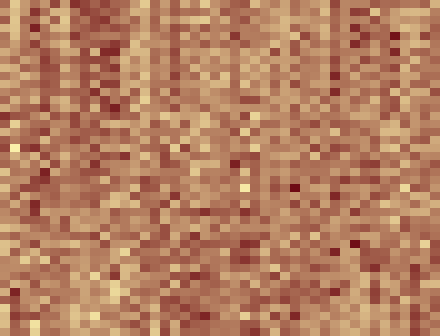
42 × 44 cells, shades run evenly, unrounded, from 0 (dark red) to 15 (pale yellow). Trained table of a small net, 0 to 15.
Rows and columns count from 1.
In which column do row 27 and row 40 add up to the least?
21
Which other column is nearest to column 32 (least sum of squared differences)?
35
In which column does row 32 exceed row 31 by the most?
36
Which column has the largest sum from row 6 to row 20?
15
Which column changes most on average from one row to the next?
25
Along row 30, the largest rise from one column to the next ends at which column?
11
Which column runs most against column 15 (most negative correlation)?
9
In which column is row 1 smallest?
8
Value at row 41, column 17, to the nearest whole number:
5
